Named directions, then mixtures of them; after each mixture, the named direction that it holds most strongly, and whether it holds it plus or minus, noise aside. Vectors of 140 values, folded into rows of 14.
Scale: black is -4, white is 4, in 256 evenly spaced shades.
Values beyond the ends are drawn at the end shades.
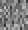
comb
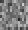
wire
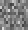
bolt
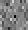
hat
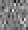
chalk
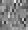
chalk, minus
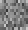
comb, minus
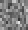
wire, plus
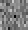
hat, plus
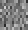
comb, plus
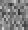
bolt, plus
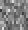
bolt, plus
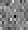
hat, plus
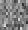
comb, minus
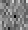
hat, plus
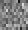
comb, plus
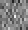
hat, minus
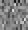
chalk, plus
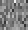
chalk, minus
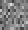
bolt, minus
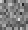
wire, minus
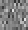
chalk, plus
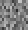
comb, minus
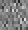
chalk, plus
